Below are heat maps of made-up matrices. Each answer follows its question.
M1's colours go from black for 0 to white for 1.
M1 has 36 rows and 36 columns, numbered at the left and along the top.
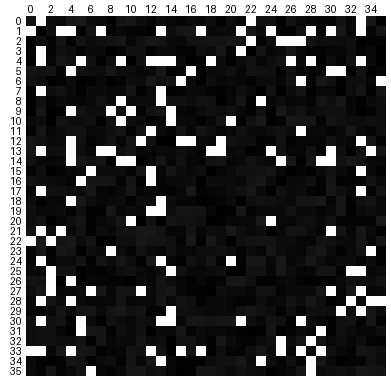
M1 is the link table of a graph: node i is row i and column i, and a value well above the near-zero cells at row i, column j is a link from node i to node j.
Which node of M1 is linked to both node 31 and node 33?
node 29
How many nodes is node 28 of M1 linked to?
5
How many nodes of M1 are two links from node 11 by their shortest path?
8
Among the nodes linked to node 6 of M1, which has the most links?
node 27
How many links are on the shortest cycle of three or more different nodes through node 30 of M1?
3
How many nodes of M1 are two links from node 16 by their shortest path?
7
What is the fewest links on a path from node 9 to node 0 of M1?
3
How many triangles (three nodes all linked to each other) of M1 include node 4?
6
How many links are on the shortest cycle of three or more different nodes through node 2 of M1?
4
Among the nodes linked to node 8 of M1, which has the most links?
node 13
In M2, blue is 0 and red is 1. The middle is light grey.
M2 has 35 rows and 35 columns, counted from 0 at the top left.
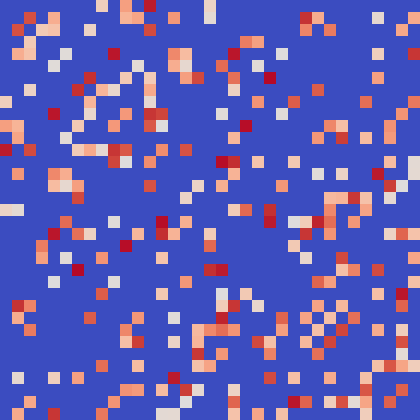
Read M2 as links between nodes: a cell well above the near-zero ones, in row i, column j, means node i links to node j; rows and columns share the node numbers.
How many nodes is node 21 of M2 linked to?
7
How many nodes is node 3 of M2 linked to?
3
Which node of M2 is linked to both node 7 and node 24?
node 8
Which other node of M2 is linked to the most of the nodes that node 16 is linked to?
node 33
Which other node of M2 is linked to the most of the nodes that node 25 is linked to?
node 27
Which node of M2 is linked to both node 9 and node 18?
node 13
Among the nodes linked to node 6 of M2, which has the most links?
node 19
